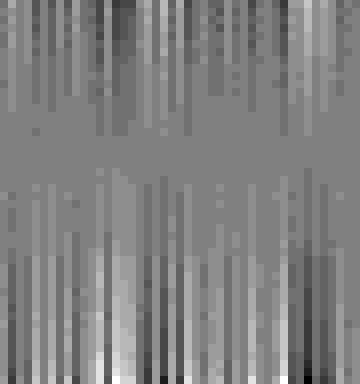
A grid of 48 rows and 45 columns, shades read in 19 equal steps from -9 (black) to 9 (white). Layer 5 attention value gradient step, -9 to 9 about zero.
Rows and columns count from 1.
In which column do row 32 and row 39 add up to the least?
39
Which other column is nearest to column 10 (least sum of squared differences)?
14
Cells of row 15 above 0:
3
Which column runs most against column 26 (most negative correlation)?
33
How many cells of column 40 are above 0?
7
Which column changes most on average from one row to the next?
13
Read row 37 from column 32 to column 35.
3 0 0 1
